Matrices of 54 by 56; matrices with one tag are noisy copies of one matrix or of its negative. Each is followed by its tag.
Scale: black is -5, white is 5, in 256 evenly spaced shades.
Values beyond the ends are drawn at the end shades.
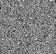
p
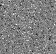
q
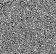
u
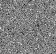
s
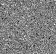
q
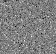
u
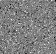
p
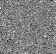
p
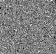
p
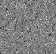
s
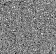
u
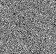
q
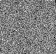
p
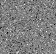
s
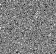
s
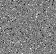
s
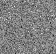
u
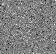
q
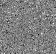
u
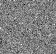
s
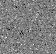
s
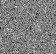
s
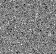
s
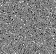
u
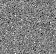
u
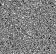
q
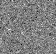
s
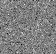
s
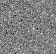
u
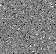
q
